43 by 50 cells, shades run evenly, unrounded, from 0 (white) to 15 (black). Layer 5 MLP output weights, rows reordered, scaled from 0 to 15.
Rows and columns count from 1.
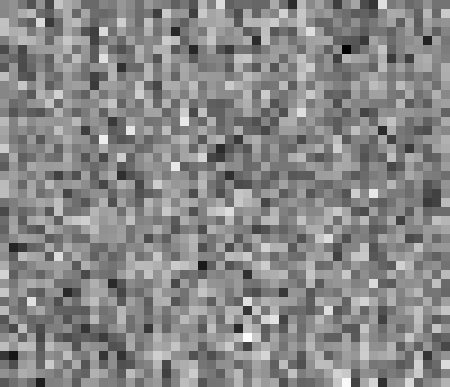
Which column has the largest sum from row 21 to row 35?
43
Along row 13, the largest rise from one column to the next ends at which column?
22
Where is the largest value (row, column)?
6, 39
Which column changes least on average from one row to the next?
16
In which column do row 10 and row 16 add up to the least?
12
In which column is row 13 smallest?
34
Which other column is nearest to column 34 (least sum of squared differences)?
17
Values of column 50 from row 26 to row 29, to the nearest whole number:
5 7 6 8
